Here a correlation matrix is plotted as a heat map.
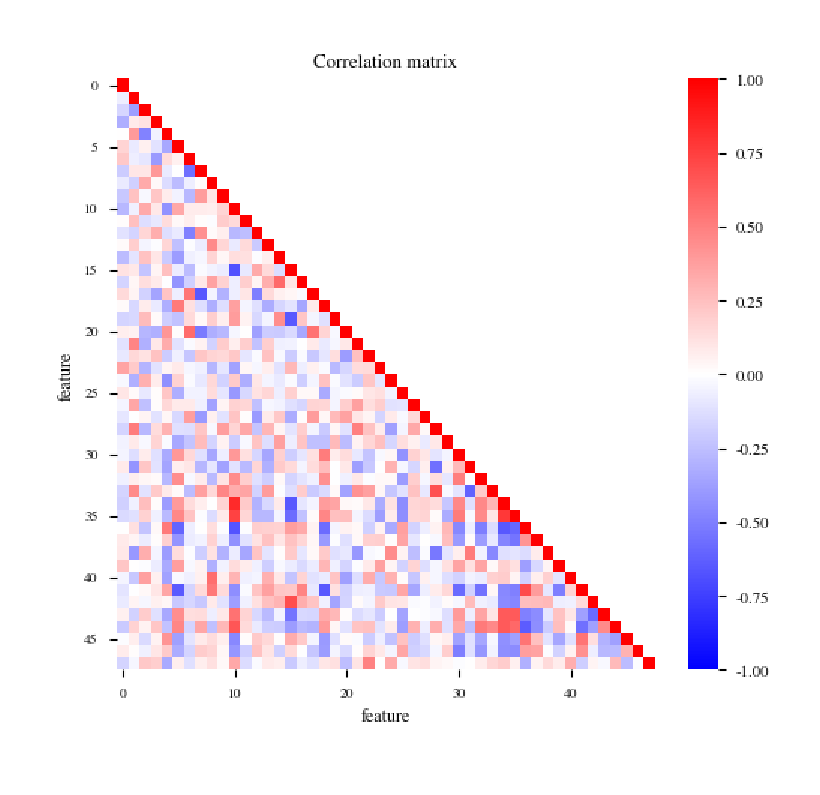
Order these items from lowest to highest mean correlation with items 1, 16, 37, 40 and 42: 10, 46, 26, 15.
10, 26, 46, 15
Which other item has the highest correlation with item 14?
16
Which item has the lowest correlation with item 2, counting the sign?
4
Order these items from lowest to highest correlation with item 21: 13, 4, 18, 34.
18, 34, 13, 4
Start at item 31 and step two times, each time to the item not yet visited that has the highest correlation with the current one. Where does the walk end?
24
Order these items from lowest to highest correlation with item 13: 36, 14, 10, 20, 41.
20, 10, 14, 36, 41
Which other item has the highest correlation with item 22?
47
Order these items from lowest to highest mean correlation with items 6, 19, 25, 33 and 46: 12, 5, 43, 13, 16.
5, 12, 43, 16, 13
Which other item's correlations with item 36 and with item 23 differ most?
41
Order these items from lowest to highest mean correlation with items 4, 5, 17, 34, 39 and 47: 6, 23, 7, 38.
7, 38, 23, 6
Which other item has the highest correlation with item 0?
23
